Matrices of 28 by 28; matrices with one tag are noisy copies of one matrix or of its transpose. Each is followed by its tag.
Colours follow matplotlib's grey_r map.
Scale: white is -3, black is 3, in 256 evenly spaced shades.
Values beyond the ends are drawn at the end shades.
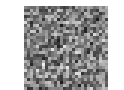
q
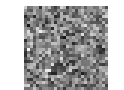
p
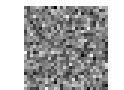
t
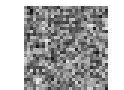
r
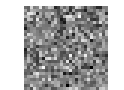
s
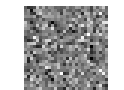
r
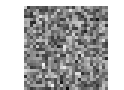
q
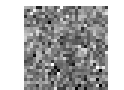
p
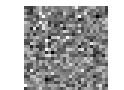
r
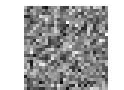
q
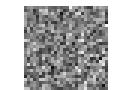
t
